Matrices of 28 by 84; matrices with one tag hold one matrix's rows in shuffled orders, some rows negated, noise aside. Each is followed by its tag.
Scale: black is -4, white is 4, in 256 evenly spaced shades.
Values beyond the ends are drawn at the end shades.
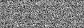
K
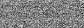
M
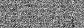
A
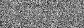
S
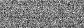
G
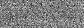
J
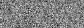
S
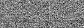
M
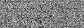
J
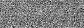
J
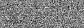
K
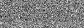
S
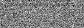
A
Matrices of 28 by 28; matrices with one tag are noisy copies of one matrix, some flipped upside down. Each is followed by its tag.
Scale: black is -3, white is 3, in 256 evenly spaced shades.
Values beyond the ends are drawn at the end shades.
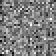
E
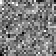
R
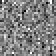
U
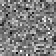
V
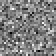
V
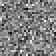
V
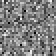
U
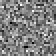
V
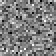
V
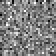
E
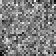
R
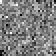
R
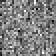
E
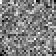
R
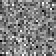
E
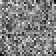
R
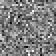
V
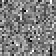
U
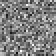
V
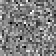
V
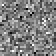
V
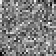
R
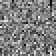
U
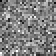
R
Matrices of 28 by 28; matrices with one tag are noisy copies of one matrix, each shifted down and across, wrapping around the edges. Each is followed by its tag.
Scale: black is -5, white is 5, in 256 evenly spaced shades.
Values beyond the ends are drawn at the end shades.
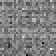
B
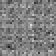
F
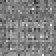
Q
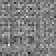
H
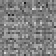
B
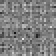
B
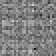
F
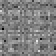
F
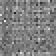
Q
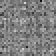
F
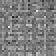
B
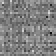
Q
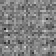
F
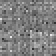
Q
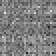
Q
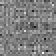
H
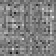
Q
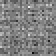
B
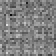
B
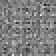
B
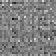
H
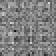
F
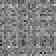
B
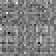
Q
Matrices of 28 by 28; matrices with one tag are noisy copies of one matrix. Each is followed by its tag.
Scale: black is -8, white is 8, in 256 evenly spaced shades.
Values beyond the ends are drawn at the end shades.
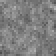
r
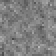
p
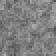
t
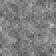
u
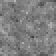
u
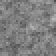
t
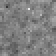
t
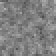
p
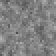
p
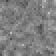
p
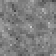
u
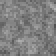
r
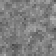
t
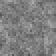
u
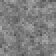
u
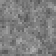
r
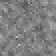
p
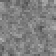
p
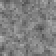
p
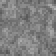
r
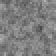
p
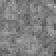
r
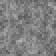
r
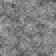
u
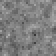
t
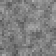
t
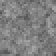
r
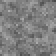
u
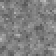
p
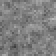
t
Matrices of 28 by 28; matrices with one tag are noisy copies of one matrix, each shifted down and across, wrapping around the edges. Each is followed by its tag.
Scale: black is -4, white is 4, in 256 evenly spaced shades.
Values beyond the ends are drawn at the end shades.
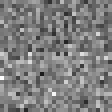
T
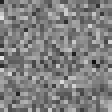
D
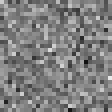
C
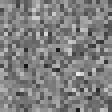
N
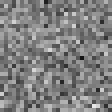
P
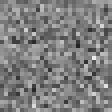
D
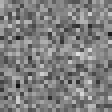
D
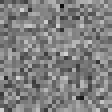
P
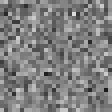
N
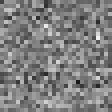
D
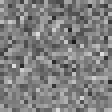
P
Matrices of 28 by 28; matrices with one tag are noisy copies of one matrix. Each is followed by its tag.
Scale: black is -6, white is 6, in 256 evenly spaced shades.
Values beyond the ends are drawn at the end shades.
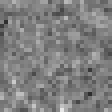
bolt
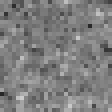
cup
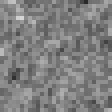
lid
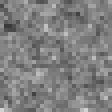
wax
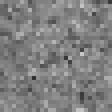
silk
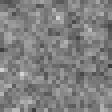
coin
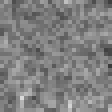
cup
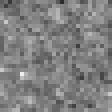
coin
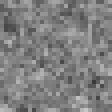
wax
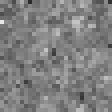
silk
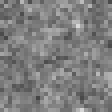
silk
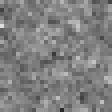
silk
